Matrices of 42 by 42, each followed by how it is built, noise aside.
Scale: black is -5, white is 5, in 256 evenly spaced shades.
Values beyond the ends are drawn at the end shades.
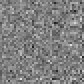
low rank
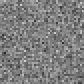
noise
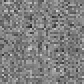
low rank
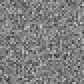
noise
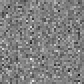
uneven columns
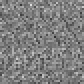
repeating columns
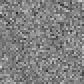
noise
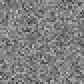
noise
